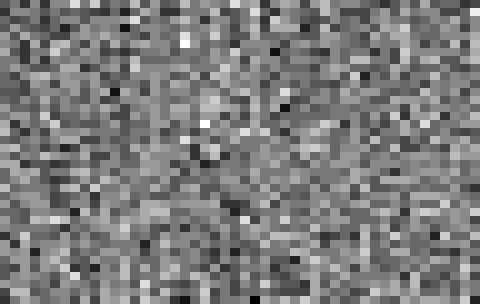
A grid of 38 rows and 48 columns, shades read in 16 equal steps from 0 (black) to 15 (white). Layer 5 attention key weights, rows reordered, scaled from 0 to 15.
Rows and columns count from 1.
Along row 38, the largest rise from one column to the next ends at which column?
27
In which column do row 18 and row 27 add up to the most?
44
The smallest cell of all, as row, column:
38, 26
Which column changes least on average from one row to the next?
16
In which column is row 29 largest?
13
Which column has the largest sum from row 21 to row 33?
37
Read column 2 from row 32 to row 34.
8 9 4
